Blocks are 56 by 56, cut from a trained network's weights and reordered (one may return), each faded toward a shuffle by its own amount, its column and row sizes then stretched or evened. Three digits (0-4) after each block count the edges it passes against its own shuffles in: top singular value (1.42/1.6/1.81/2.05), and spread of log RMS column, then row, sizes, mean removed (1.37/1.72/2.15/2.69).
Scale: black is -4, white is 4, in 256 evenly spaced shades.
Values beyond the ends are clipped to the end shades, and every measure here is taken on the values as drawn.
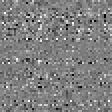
2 2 4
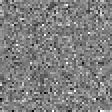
0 1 2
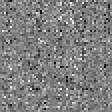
0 3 2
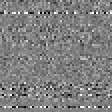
4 0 4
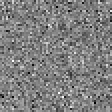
1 1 1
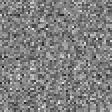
3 1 2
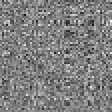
4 1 3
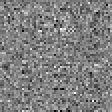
1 1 2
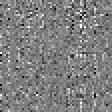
1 4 2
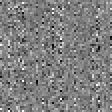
0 4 1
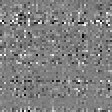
0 3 4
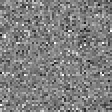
0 1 2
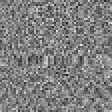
3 0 1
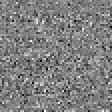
0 0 2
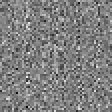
3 3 0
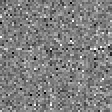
0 1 0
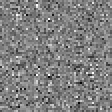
1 3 2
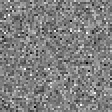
0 0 0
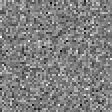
1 0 0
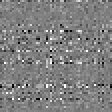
3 3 4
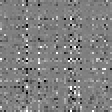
3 4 4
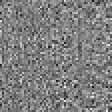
2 2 1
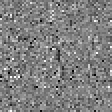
0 2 2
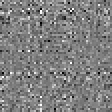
3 2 4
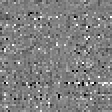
1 2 3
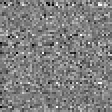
2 0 3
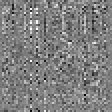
3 4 2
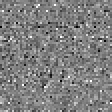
0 0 3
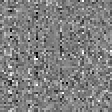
2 3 1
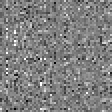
1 3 1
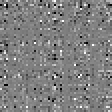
0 4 4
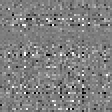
0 3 4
